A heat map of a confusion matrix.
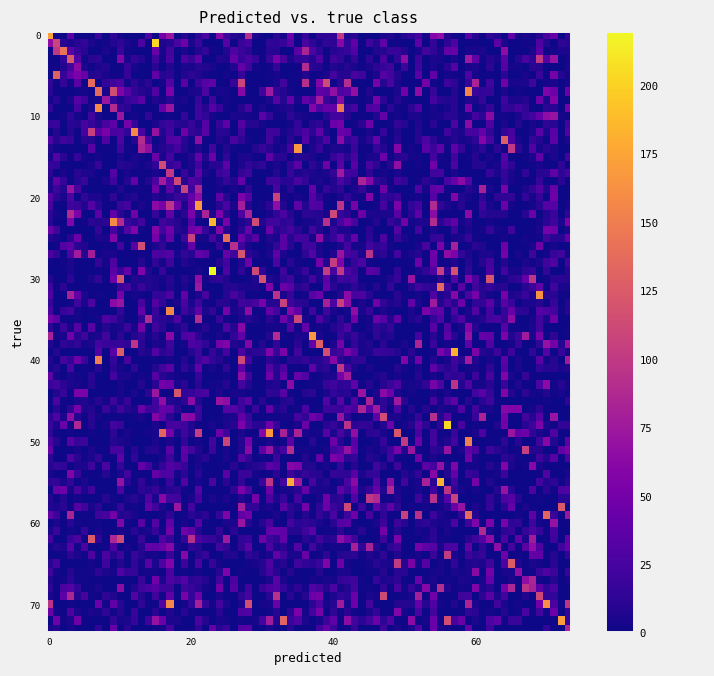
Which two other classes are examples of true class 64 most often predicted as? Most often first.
56, 19
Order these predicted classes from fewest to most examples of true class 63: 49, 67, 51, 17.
51, 49, 67, 17
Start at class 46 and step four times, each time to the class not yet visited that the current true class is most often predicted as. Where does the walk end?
49
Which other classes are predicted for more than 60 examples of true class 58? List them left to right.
18, 27, 42, 72
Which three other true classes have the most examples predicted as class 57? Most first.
39, 29, 43
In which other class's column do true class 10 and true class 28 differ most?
40
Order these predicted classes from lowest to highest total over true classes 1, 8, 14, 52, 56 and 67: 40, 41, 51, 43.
51, 40, 43, 41
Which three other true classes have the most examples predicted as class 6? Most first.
62, 12, 27
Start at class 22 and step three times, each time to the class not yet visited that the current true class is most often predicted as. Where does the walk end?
59
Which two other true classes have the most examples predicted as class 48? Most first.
56, 55
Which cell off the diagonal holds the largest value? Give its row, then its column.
29, 23
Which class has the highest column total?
41
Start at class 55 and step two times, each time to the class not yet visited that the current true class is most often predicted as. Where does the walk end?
17
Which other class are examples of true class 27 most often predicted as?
45
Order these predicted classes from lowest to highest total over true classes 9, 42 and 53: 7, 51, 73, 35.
51, 73, 35, 7
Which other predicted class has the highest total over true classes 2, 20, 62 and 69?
32
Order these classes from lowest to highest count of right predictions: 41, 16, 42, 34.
34, 42, 41, 16
